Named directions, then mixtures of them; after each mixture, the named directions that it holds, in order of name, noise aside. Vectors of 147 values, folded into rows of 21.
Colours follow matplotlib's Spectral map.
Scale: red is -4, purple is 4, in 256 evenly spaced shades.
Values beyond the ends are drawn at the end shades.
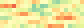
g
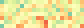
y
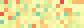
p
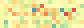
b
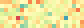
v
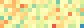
g, v, y.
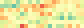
g, v.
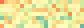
y.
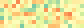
b, g, y.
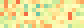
b, g, p.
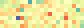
v.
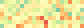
y.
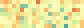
b, v.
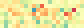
b.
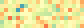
p, v, y.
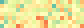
y.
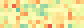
g, p, v.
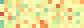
p, y.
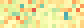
b, g, v.
